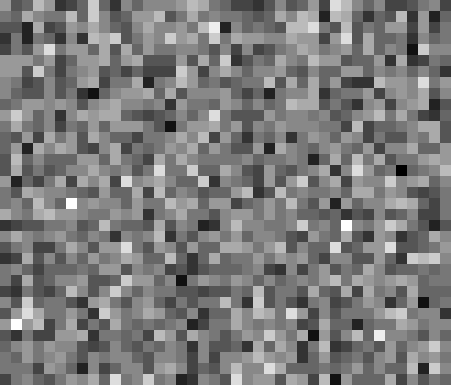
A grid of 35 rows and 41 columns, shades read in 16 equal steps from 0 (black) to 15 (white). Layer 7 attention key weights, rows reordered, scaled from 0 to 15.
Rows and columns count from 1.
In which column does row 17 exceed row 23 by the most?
19
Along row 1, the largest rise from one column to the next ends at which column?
31
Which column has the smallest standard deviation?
13
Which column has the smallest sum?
1
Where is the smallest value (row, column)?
16, 37
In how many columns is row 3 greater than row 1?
22
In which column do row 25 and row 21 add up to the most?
32
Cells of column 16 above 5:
26
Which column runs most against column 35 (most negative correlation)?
14
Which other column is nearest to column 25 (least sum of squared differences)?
35
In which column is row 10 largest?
27
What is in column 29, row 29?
4
